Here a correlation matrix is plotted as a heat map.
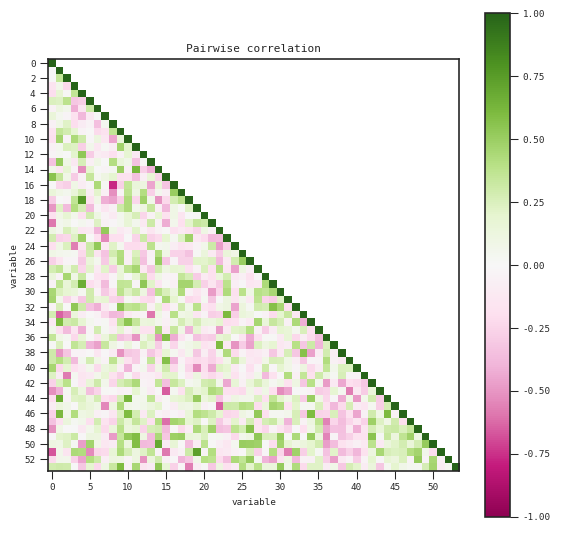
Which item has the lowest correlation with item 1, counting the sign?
33
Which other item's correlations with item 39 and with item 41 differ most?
2
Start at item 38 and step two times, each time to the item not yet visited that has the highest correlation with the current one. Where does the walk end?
23
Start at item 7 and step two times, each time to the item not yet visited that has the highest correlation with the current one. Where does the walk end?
37
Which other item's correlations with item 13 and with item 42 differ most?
49
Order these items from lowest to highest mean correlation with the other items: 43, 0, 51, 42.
43, 0, 51, 42
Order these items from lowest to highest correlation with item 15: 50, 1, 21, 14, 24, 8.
21, 14, 50, 24, 8, 1
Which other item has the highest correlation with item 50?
14
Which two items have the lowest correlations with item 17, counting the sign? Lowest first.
8, 52
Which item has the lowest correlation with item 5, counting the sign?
51
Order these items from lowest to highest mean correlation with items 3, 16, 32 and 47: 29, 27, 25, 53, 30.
25, 53, 27, 30, 29
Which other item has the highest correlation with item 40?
0
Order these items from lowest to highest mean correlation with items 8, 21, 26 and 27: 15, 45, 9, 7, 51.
15, 7, 45, 51, 9
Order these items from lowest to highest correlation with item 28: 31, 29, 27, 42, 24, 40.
31, 24, 27, 42, 40, 29
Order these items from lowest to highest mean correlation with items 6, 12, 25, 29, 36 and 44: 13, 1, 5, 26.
26, 5, 13, 1
